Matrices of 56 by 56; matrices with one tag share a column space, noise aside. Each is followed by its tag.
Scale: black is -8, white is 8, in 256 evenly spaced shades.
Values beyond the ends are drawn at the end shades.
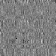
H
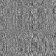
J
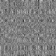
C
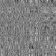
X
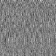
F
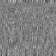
X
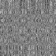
C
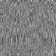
F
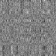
C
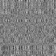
C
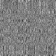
C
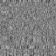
X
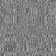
J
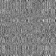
C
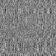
J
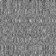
C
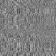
J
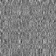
H
